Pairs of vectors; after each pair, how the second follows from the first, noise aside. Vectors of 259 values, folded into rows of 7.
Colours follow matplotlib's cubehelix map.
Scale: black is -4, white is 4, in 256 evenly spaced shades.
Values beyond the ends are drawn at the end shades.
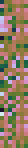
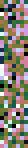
wrapped around, scaled up.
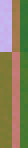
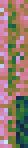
reversed, negated.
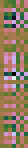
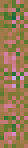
shrunk.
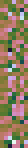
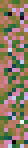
negated.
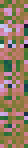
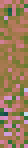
negated, partly zeroed.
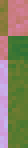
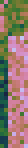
negated.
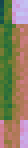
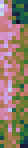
negated.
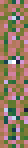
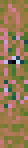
negated, partly zeroed.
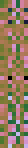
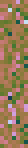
negated, partly zeroed.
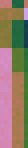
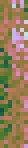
negated, partly zeroed.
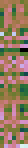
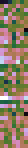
reversed, negated.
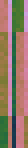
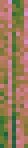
shrunk.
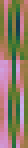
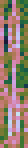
reversed, negated.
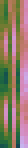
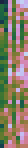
reversed, negated.
